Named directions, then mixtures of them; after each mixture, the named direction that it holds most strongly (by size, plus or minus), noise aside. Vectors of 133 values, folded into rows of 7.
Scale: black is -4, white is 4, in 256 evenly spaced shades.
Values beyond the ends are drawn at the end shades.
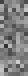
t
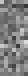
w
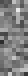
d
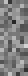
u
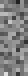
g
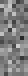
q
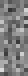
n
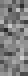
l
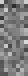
t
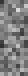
w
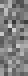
q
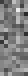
d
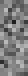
l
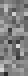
n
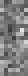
w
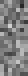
l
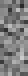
l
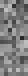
q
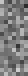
w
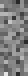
g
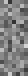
u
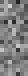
q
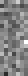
g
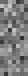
q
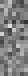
q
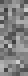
t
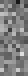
g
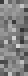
u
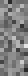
u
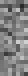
l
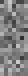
q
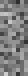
g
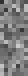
t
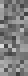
t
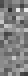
d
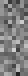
g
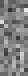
n
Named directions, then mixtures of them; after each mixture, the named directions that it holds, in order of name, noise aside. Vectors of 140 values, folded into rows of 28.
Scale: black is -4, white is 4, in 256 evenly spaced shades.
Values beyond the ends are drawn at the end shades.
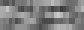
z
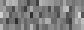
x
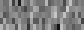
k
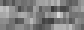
z.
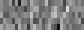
k.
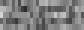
k, x, z.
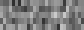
k, z.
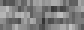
z.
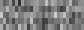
k, z.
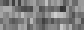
k, z.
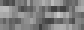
z.
